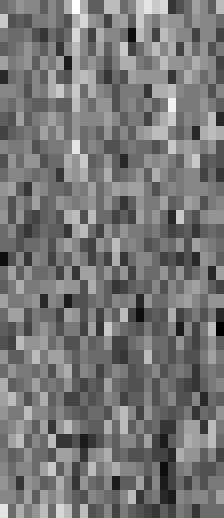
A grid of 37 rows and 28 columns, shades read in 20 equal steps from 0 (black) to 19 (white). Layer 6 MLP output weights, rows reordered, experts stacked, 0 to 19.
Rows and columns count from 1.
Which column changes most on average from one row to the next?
9
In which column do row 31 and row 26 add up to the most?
27
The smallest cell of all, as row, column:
24, 28
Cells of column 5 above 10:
8
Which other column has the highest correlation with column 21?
10
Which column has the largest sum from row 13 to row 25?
14
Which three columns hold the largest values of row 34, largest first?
7, 12, 15
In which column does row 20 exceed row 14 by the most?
4
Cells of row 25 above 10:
8
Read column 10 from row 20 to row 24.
4 11 6 11 9
